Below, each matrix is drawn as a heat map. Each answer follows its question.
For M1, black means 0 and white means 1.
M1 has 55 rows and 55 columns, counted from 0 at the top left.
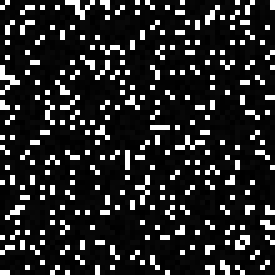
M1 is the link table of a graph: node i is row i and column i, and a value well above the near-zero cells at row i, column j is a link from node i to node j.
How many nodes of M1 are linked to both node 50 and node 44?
2
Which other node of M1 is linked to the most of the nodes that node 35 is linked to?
node 36
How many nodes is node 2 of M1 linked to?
10
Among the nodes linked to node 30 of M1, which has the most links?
node 1
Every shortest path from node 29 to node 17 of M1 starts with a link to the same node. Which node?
node 0
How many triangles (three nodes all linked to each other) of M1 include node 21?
7
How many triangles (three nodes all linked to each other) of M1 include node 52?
2
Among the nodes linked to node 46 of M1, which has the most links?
node 12
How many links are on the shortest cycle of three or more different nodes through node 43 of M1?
5
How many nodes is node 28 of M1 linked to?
10
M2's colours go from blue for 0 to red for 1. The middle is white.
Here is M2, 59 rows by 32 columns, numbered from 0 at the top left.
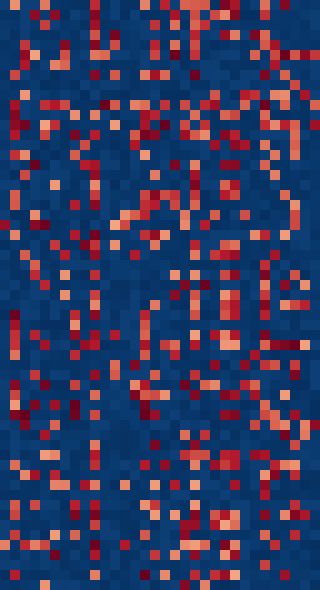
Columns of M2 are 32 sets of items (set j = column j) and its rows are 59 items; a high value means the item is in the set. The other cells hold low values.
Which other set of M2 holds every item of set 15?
9
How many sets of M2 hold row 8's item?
1
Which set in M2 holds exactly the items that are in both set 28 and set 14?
16
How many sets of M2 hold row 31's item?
8
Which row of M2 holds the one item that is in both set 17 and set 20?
2
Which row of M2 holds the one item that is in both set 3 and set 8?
16
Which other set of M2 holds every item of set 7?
1
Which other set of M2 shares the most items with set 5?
26
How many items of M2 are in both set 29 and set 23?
8
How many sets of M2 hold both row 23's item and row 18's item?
1
